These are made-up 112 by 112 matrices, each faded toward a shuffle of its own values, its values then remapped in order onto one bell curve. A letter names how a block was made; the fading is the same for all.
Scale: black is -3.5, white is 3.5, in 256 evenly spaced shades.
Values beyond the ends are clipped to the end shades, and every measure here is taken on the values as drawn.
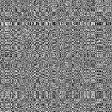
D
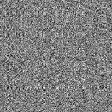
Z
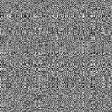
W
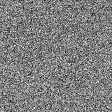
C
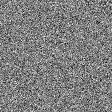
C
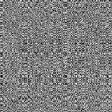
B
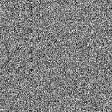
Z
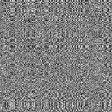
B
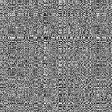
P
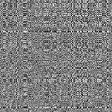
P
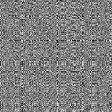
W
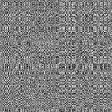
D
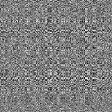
P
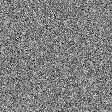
C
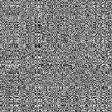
W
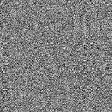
Z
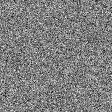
C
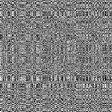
D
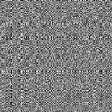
P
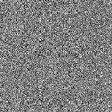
Z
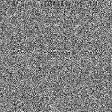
Z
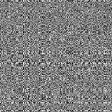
W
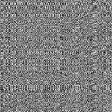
B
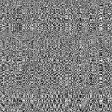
W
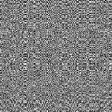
B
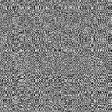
B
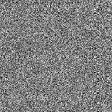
Z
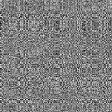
B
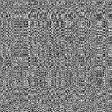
B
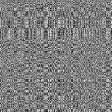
D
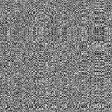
B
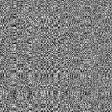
B
